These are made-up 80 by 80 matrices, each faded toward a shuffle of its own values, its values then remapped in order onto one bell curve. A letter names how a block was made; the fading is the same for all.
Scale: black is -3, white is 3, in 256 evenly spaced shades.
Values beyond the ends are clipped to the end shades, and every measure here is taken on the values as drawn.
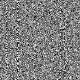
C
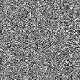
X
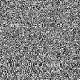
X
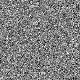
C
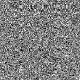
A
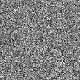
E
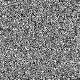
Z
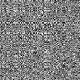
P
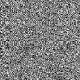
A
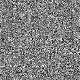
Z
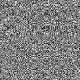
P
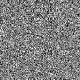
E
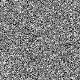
C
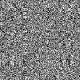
A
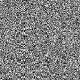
A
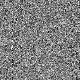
C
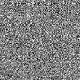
X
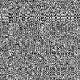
P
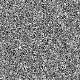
C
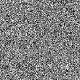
E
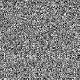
X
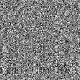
X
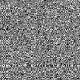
P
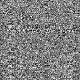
X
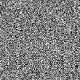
E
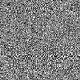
X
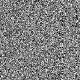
C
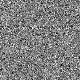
Z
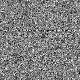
Z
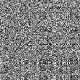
X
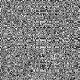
P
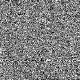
Z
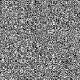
A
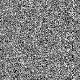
C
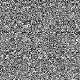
X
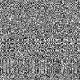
P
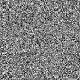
E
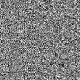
A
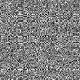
P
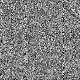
C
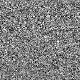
Z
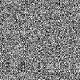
A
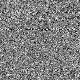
Z
